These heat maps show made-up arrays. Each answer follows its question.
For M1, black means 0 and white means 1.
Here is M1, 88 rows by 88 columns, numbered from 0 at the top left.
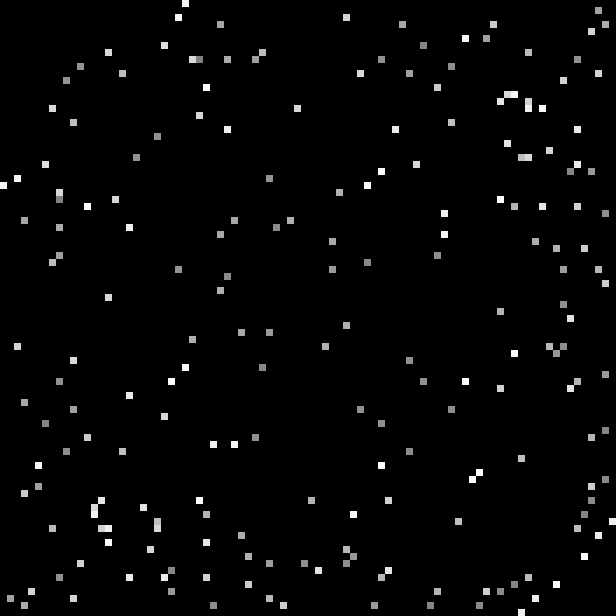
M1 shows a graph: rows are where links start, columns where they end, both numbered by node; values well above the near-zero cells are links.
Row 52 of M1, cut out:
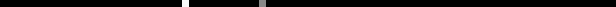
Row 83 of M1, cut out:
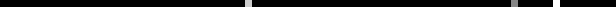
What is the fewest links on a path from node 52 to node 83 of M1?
7
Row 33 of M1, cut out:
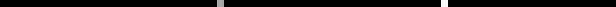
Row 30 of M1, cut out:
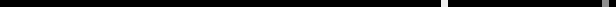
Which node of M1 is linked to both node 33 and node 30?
node 63
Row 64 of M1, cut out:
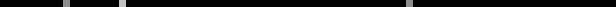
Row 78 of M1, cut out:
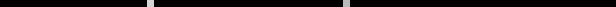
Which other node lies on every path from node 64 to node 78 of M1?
node 49
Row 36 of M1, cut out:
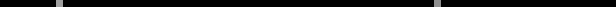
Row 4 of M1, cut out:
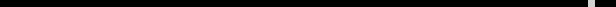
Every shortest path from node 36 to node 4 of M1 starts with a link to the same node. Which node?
node 62
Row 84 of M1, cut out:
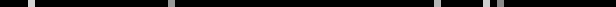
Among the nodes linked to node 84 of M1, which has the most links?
node 71
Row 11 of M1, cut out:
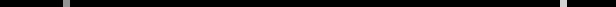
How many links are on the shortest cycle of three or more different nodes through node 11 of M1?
8
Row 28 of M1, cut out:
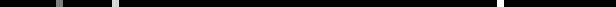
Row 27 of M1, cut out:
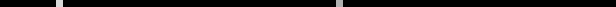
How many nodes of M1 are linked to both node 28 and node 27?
1
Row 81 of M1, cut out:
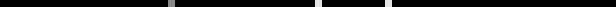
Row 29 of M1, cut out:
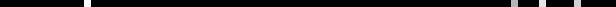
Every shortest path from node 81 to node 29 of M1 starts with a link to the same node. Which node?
node 24
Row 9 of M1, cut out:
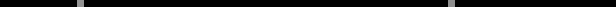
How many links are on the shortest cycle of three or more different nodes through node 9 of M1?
8
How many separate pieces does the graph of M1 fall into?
3
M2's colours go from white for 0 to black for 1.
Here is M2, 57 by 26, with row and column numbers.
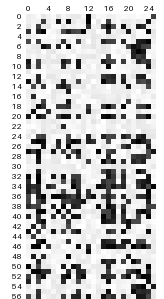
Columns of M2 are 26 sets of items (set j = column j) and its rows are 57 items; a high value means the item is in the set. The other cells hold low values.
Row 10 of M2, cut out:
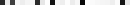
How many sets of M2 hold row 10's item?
6
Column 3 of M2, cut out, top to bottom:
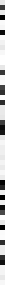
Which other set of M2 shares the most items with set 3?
8
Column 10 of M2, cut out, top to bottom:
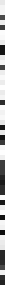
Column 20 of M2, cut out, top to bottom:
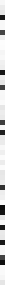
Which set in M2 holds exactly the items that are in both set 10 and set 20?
11
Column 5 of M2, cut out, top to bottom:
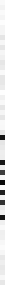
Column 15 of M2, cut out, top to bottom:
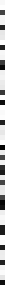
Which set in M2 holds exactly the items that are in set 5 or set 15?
17
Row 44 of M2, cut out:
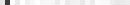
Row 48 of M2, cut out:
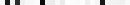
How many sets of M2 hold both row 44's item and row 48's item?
1
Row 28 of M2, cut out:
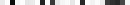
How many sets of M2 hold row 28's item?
8
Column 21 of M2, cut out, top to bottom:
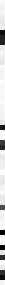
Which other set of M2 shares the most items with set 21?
22
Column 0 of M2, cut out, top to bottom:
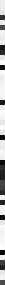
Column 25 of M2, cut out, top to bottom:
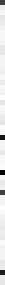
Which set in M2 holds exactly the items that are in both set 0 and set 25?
14
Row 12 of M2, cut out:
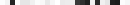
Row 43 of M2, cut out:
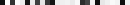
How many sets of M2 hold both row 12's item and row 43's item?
4
